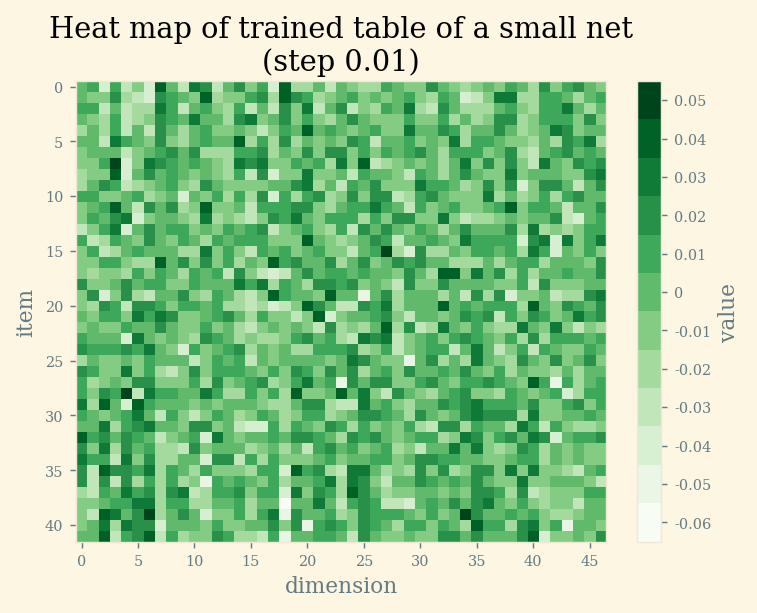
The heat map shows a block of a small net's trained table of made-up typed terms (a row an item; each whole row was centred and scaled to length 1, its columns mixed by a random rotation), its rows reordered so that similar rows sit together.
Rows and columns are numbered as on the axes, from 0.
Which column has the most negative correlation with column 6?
18
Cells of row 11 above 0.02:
4
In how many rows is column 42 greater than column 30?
12
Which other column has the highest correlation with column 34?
6
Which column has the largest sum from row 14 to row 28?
27
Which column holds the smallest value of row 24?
9
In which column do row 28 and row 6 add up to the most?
23
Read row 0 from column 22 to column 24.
-0.03 0 -0.01
